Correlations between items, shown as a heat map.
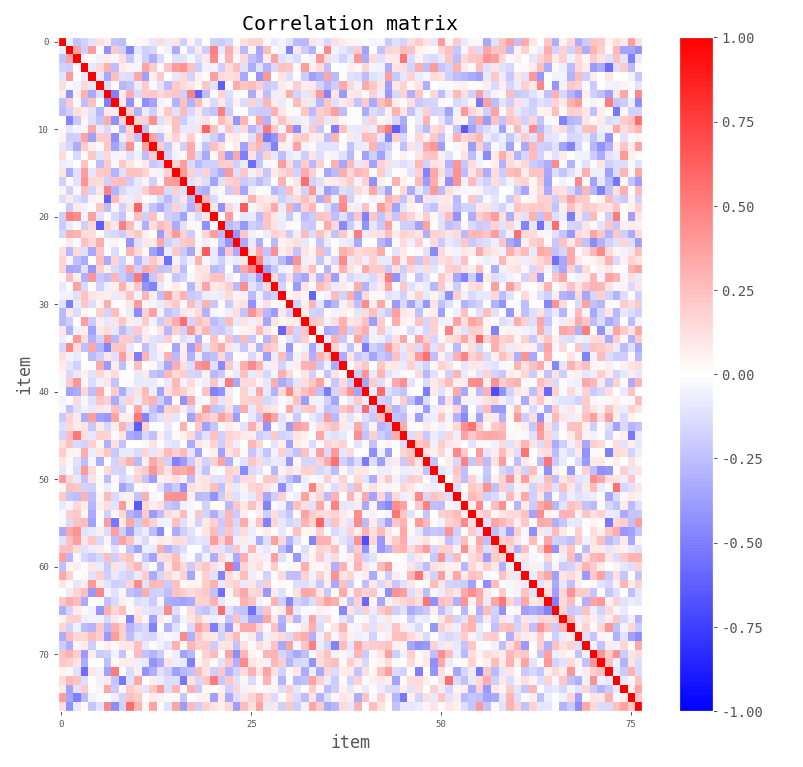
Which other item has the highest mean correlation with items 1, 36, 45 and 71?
64
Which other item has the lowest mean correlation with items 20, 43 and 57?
40
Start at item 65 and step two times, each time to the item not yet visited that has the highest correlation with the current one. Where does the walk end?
8
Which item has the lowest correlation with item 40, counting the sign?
57
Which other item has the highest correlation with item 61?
47
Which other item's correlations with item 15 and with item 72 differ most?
3
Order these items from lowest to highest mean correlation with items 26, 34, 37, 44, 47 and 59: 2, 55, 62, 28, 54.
62, 2, 28, 54, 55
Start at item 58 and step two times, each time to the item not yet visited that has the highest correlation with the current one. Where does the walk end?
48
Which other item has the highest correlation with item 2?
45
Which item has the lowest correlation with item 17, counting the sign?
71
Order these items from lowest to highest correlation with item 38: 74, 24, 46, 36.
74, 46, 36, 24
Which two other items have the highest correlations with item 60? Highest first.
22, 43
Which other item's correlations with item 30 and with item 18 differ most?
6
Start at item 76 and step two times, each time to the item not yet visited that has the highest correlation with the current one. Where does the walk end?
12
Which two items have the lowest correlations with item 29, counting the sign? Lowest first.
33, 51
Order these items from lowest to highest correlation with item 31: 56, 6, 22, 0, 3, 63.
0, 6, 22, 3, 63, 56
